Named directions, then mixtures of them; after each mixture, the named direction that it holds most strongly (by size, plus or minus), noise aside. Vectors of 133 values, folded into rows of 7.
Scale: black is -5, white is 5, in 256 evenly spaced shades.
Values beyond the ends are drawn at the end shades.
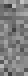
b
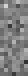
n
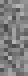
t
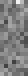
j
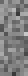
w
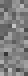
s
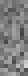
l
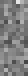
j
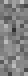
b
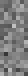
s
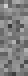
n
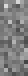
n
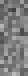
w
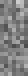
j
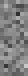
l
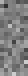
n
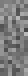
w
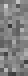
n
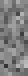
l
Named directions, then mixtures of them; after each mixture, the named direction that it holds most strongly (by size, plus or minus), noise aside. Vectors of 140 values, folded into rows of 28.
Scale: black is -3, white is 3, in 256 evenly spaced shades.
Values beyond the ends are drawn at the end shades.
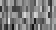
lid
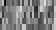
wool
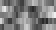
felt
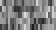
lid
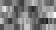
felt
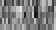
wool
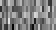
lid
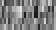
wool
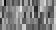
wool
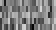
lid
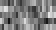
felt
